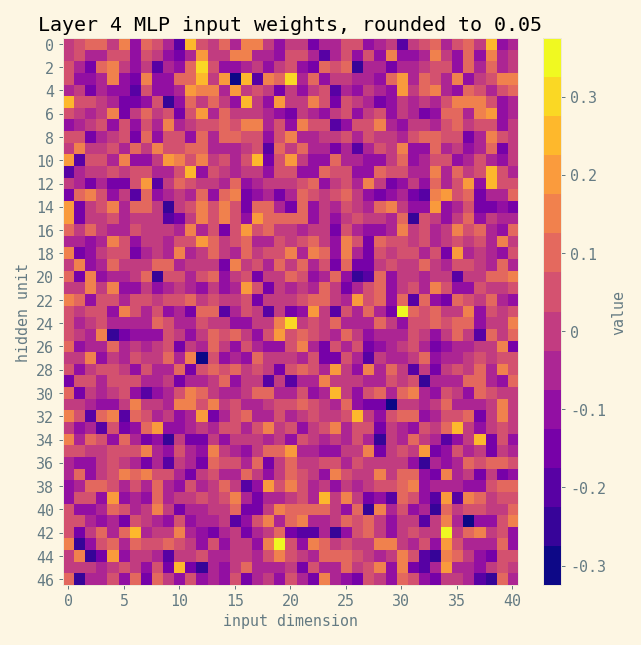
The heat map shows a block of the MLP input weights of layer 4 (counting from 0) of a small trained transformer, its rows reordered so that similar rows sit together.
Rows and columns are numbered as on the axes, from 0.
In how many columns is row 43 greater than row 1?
23
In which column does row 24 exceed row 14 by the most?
20
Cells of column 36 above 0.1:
4
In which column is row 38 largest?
18
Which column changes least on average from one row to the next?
13
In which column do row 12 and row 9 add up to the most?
38
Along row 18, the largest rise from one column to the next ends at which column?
35
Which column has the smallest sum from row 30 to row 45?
33
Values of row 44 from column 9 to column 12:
-0.2 0 0 0.05
